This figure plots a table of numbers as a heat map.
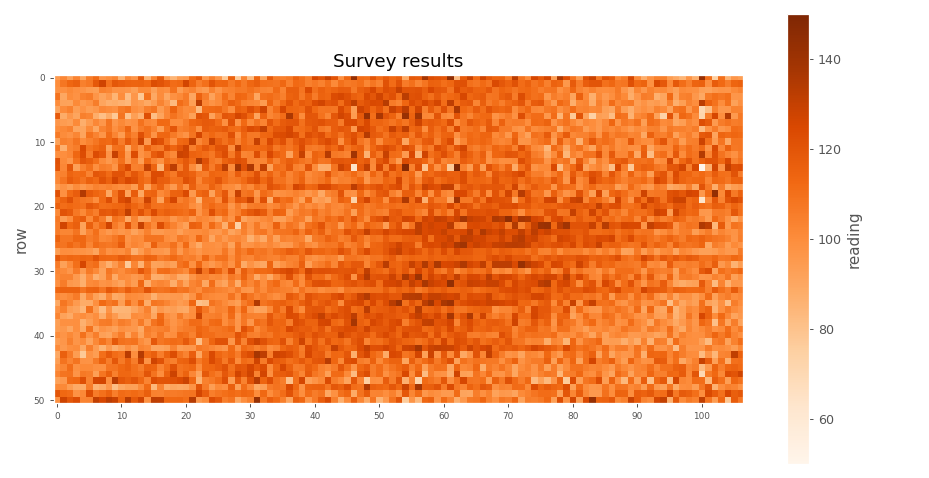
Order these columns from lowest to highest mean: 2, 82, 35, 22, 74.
2, 22, 82, 35, 74
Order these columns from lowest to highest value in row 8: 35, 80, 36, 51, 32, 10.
10, 80, 51, 35, 36, 32
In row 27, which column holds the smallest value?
12
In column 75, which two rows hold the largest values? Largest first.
23, 32
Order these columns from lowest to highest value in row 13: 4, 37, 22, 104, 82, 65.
82, 65, 37, 4, 104, 22
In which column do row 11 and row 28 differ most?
76
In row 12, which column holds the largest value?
46
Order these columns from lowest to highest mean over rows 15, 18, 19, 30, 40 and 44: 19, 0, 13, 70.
0, 13, 19, 70
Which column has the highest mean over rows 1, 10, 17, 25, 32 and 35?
61
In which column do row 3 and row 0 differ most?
100
